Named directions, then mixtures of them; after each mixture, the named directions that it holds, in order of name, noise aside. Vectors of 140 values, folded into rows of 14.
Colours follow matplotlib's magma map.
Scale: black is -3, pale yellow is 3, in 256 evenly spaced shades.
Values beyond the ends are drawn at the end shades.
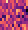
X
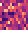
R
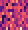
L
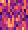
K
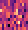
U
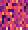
L.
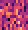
L, U.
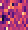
L, R.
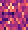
R.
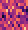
R, X.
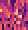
U.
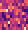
R, U, X.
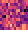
K, L, X.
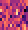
K, U, X.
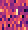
U, X.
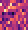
R.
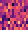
L, R, U.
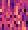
K, U.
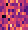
L, X.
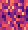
R, U, X.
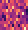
R, X.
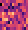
R.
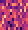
K, L.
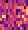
X.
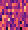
L.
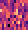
U.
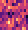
K, R.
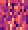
K, L, U.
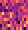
L, R, U.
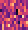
U.
